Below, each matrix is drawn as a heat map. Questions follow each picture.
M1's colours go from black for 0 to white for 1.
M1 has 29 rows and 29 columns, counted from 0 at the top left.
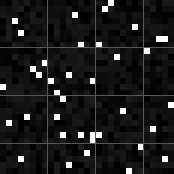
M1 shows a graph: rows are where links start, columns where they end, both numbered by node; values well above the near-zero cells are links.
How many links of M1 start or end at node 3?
3
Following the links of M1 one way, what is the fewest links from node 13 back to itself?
6
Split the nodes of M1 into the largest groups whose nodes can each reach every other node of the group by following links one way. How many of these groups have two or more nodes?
3
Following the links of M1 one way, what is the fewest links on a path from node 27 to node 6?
6
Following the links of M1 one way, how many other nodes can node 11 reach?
7
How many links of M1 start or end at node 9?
3
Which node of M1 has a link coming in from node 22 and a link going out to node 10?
node 16
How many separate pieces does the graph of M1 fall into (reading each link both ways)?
3
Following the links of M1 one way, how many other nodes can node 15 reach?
11
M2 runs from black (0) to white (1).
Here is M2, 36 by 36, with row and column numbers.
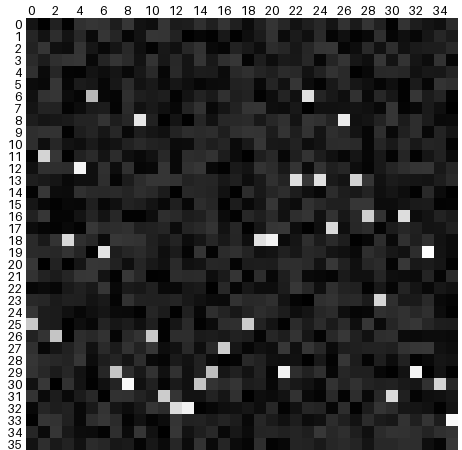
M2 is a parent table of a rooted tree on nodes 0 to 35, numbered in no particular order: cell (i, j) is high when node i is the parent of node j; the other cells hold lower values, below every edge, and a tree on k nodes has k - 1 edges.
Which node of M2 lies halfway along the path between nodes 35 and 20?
19
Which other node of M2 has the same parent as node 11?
30
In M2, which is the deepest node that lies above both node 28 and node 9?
16
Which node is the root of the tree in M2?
17
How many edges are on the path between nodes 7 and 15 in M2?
2
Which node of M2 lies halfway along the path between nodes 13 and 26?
31
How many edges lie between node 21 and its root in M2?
7
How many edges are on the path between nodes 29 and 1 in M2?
7
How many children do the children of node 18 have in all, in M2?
2
